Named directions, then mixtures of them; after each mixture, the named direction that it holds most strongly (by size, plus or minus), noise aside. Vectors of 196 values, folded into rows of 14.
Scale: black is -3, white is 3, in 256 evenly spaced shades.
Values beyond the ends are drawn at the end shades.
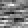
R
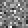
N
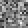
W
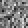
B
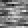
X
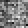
X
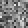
W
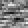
R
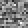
W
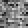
W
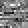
R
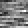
X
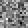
W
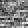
R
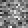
N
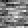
X
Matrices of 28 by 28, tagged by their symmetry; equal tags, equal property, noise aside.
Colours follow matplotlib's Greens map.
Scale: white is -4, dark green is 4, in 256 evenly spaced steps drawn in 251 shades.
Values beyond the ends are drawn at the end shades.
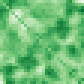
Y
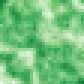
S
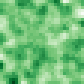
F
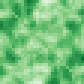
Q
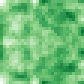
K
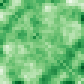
Y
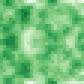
K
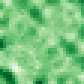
S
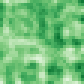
F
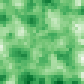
F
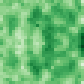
K
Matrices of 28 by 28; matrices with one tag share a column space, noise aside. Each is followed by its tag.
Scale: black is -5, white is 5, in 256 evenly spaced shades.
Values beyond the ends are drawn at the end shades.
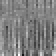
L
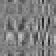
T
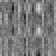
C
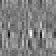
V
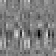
V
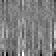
L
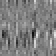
V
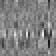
V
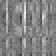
C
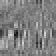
V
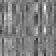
C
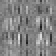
T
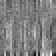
L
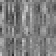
C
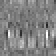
V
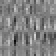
T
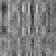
C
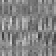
T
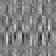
T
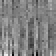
L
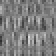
T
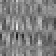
T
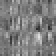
T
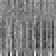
L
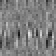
V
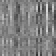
C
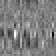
V
